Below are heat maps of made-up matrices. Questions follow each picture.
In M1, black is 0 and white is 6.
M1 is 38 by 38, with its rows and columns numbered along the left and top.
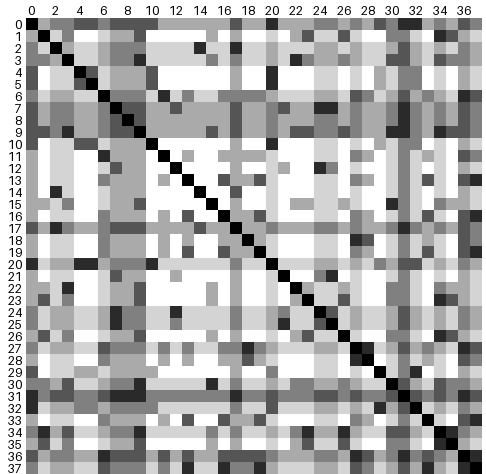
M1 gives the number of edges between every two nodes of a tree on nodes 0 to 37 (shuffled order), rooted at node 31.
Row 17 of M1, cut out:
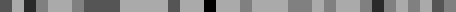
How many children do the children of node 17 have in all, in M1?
1
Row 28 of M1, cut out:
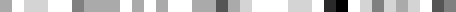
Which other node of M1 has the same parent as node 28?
18
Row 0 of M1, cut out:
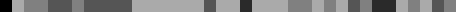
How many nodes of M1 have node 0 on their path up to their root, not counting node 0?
6
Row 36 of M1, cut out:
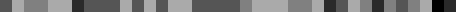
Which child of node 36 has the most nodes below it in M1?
37
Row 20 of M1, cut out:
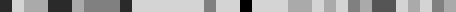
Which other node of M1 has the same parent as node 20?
32
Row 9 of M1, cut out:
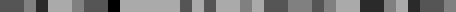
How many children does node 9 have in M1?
3
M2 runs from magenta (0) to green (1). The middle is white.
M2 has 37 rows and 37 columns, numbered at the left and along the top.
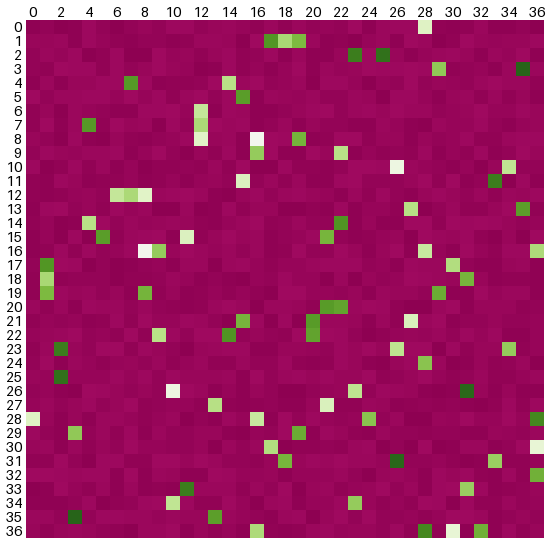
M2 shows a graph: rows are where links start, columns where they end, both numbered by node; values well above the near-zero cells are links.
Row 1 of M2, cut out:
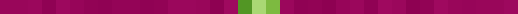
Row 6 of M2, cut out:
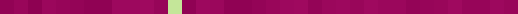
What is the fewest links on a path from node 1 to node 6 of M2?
4
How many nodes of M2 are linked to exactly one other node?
6
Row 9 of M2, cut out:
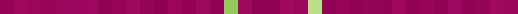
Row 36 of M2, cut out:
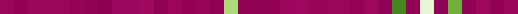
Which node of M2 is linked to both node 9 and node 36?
node 16
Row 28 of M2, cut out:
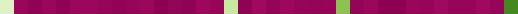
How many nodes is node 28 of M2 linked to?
4
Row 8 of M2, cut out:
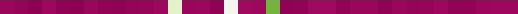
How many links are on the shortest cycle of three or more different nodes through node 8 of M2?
7
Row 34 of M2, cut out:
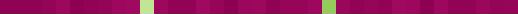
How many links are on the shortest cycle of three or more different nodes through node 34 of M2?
4
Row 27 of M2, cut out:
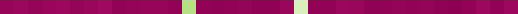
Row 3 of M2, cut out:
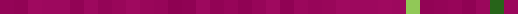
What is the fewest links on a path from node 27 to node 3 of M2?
3
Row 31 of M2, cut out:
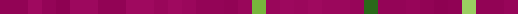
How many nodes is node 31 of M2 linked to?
3
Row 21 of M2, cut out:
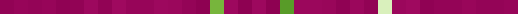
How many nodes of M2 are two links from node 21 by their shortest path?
4
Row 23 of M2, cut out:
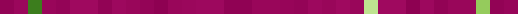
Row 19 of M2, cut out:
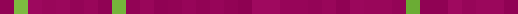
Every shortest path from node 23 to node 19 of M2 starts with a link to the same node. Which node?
node 26
